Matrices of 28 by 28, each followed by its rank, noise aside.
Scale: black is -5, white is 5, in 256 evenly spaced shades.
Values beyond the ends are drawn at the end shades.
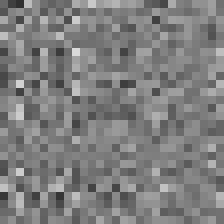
four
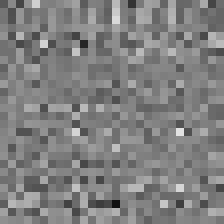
five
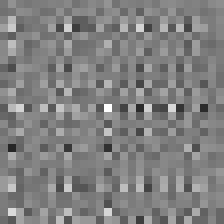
two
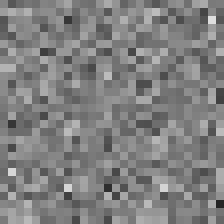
five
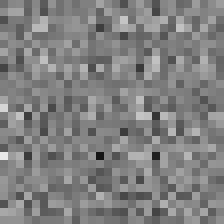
four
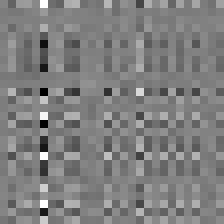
one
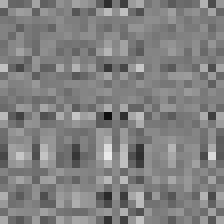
one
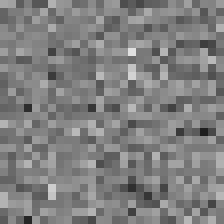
five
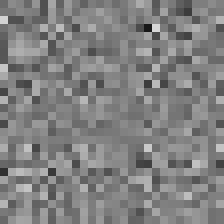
four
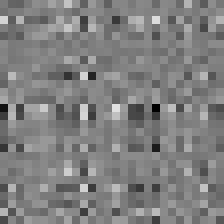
two
